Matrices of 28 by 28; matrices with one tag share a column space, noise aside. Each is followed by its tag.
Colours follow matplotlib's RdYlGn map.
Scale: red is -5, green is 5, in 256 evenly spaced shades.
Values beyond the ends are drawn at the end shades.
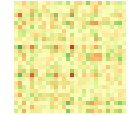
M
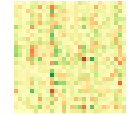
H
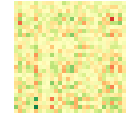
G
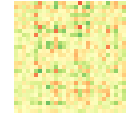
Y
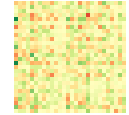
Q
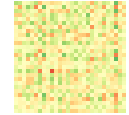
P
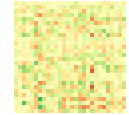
G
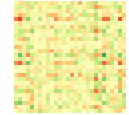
Q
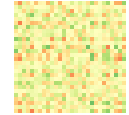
M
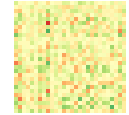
G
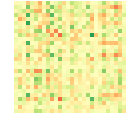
P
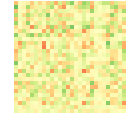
Y
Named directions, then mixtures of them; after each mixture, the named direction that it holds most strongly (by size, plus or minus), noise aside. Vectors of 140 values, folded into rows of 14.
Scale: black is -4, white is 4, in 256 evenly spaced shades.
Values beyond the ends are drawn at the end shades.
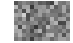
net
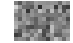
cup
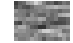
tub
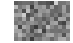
net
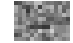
cup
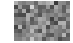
net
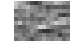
tub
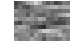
tub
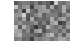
net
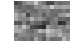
tub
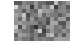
net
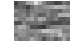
tub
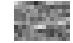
tub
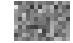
cup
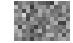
net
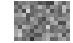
net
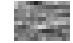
tub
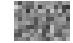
cup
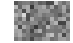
net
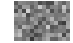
net
